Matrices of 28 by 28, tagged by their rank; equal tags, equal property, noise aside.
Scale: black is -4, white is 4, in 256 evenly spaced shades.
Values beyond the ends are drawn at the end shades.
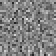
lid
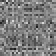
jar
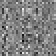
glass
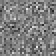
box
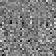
lid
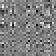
glass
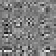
jar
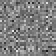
jar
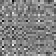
jar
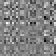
glass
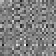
glass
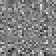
lid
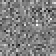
box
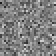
box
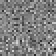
lid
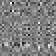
jar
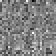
lid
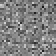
box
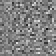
box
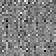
lid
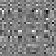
glass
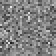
box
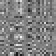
glass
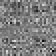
jar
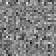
lid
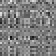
glass
